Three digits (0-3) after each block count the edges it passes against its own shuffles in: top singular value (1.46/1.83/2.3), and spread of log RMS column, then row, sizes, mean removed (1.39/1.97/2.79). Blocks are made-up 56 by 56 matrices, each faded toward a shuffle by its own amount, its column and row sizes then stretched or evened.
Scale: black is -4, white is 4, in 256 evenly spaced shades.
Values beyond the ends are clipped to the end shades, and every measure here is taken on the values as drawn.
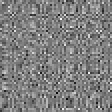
3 1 1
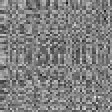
3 1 1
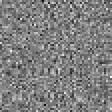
2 1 0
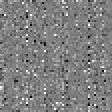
1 2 1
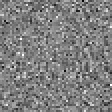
2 0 1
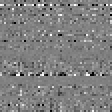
2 1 3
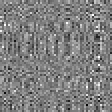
3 2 0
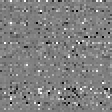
0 1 3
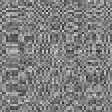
3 0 2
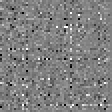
0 2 2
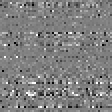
3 0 3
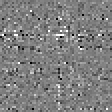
1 1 2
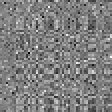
3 2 0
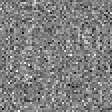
2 0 0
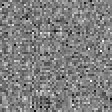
2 0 0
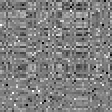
3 0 1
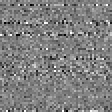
0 0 3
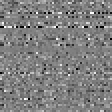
2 0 3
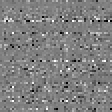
2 1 3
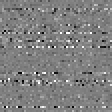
2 0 3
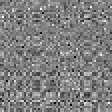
3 0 2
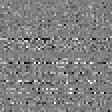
2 0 3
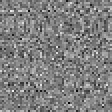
2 0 1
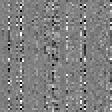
3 3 1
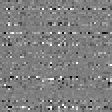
2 1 3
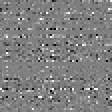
1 1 3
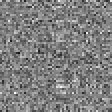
2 0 2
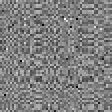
3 1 0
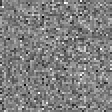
1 1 0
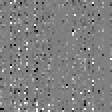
0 3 1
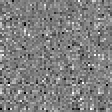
2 1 1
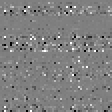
0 1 3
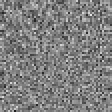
2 1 0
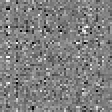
1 2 2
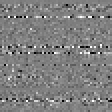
2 0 3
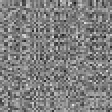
3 1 1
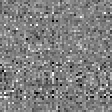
2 1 2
